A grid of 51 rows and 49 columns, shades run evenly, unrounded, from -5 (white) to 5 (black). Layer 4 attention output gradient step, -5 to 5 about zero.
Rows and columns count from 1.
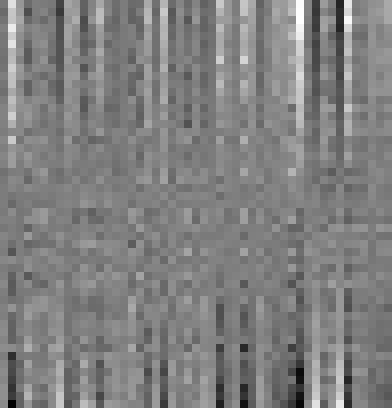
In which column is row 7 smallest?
38
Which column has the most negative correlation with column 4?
48
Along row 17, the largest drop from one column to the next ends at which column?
44
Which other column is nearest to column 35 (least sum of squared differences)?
49
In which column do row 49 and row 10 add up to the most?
31
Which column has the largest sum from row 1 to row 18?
43
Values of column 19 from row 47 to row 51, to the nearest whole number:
2 1 1 1 1
